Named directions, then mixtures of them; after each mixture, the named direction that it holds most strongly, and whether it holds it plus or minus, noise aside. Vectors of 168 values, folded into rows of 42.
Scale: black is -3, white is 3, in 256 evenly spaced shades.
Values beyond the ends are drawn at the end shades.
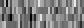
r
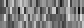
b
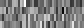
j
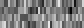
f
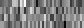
j, plus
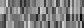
b, minus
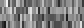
f, minus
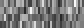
f, minus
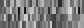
b, plus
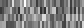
b, plus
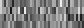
b, minus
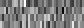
j, plus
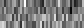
f, plus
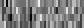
r, plus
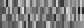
b, plus
